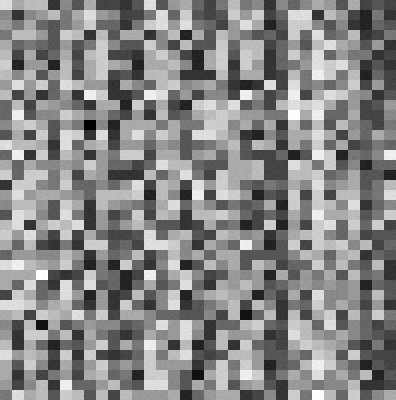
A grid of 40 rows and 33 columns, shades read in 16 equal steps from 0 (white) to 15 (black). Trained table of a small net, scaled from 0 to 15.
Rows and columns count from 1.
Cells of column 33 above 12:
1
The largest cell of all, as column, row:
8, 13
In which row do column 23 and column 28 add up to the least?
23
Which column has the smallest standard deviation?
24
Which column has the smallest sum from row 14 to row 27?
27
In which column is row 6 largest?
17
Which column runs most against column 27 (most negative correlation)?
16
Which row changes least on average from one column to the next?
26
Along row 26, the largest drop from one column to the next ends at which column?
9
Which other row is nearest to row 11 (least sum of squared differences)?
12
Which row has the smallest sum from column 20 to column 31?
38
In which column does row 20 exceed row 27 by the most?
22
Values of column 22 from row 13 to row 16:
9 13 4 11
